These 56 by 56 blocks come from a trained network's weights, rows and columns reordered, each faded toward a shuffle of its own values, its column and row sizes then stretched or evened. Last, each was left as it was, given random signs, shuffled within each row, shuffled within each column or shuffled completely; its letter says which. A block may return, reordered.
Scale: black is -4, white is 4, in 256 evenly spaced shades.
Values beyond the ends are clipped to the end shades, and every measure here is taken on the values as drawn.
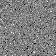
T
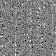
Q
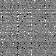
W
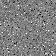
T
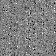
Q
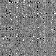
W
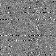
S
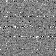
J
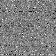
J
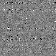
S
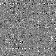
S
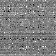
W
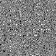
S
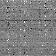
W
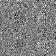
W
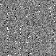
Q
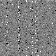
Q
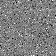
T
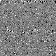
J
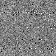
J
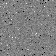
T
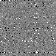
S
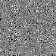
S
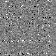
S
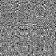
W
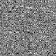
W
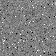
T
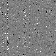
Q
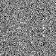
S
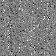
Q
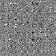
W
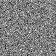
T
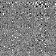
W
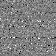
J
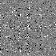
S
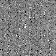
Q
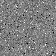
T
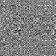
W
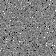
T
